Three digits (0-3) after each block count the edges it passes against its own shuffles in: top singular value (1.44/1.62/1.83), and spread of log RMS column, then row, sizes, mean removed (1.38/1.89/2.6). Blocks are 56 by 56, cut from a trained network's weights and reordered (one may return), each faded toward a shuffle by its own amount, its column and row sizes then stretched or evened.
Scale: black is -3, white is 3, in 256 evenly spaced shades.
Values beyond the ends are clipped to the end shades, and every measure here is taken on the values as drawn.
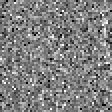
1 0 0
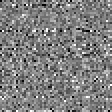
3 0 2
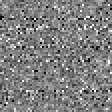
2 0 2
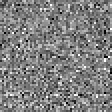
0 0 2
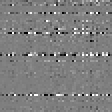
3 1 3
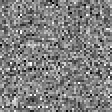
3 1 1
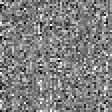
1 3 0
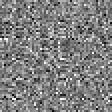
3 0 1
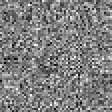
3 0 1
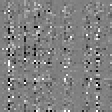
1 3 2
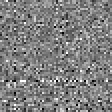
1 2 2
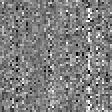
1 3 0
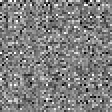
3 1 2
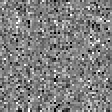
2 2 0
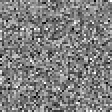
0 0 1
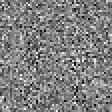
0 2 0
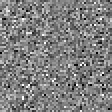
0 1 1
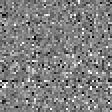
1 2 2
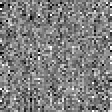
1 2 1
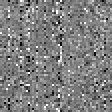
2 3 0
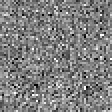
1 1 2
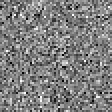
0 0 1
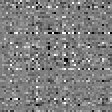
2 2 3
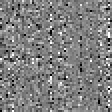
1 3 0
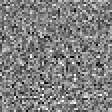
1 0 1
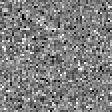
1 0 0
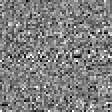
1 0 2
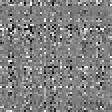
0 3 3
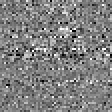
0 1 3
